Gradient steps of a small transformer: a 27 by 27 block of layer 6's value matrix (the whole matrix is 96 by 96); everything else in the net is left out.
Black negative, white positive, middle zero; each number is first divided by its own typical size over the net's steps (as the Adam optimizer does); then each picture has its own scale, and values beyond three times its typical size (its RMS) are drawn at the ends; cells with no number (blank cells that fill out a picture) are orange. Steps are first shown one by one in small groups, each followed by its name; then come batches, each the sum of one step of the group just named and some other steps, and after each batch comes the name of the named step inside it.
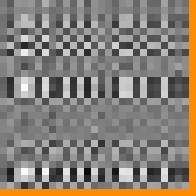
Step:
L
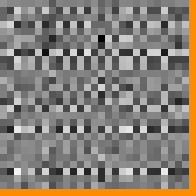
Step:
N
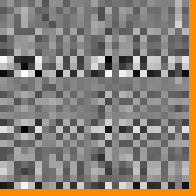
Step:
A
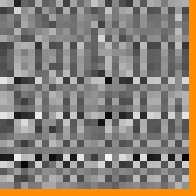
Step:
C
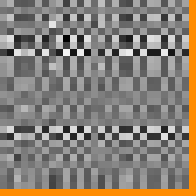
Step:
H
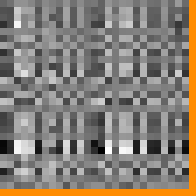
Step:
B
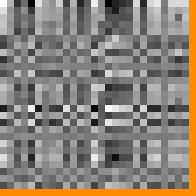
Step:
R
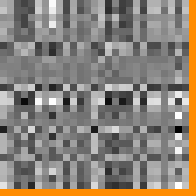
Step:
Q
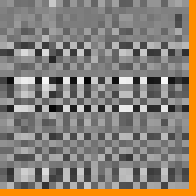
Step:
L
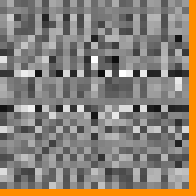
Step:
A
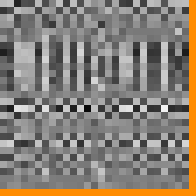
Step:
C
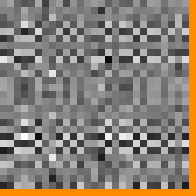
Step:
A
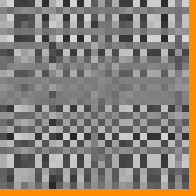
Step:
H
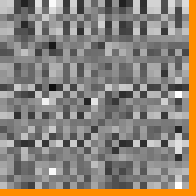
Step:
Q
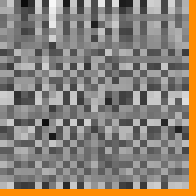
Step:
Q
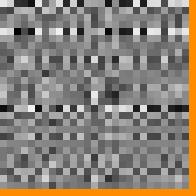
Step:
R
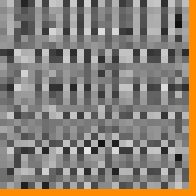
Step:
L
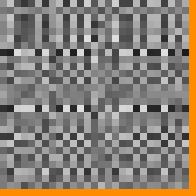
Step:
H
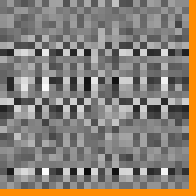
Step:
L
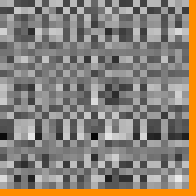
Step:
C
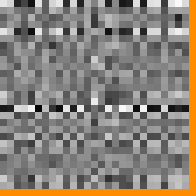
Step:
R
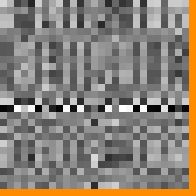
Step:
R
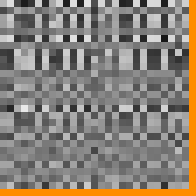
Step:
H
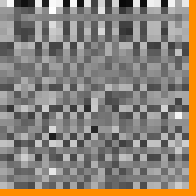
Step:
Q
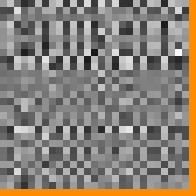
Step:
N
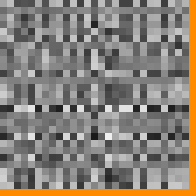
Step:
H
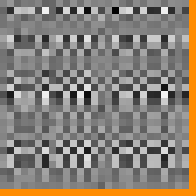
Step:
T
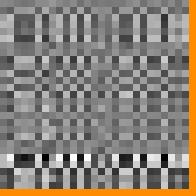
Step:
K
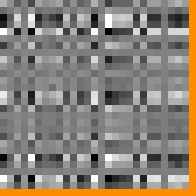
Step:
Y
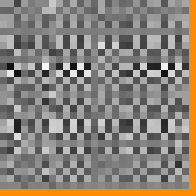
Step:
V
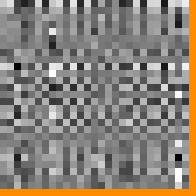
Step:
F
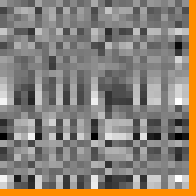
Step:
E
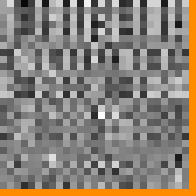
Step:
F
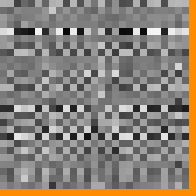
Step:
V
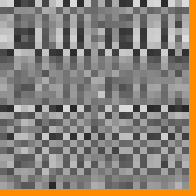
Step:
V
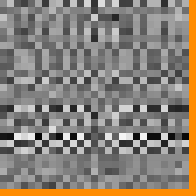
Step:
V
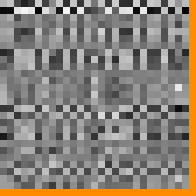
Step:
E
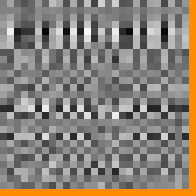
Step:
K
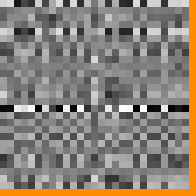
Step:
Y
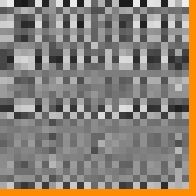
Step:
F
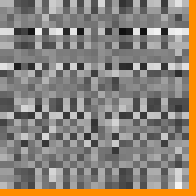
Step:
F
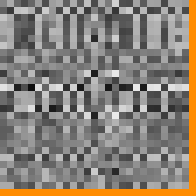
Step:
T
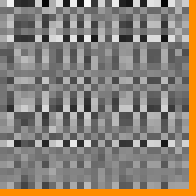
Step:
T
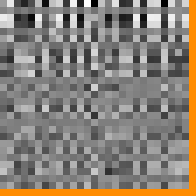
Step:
F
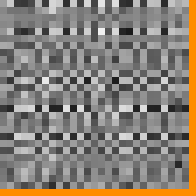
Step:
V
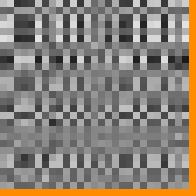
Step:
K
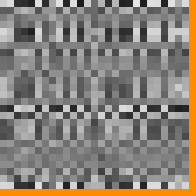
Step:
E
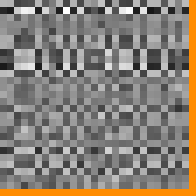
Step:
V
